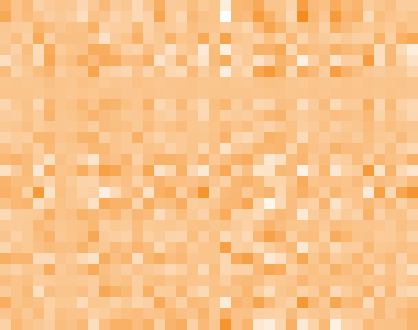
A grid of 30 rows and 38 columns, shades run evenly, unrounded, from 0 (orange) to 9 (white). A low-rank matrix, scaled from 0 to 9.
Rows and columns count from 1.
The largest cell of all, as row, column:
2, 21
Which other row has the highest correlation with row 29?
4
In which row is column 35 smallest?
18
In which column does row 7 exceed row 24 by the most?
23
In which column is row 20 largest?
28
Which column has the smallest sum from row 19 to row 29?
10
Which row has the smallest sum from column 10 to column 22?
30
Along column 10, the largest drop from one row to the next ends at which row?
19
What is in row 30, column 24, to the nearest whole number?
7
